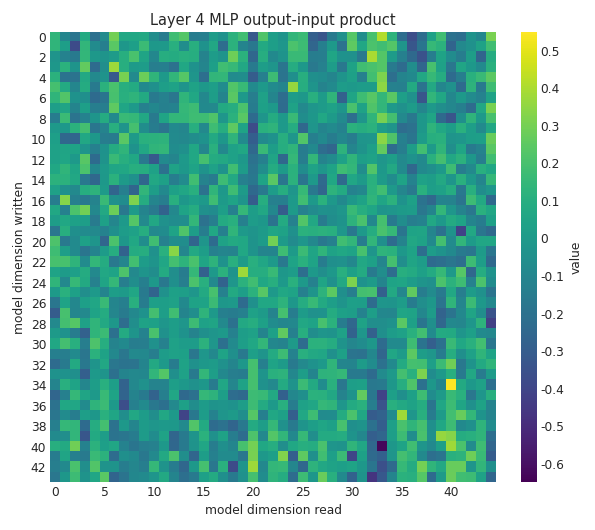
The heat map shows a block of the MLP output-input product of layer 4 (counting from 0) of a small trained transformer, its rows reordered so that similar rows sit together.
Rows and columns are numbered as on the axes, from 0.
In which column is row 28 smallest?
44
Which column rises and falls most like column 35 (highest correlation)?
20
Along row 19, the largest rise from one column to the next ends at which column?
42
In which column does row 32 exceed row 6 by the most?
37
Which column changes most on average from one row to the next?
6
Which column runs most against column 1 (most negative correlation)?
39
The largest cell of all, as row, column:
34, 40
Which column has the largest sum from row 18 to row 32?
36
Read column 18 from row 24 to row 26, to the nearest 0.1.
0 0.1 0
